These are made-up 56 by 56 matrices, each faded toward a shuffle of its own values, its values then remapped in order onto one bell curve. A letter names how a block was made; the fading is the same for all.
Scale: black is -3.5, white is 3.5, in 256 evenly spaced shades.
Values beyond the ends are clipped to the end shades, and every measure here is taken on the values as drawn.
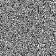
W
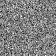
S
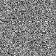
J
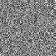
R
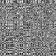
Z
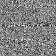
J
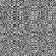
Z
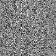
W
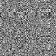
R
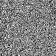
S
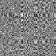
Z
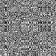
Z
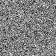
S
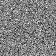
S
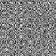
Z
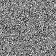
S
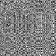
Z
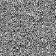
W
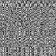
Z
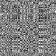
Z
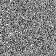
S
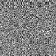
R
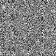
W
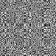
Z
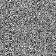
W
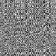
Z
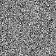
W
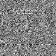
J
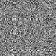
R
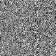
W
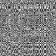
Z
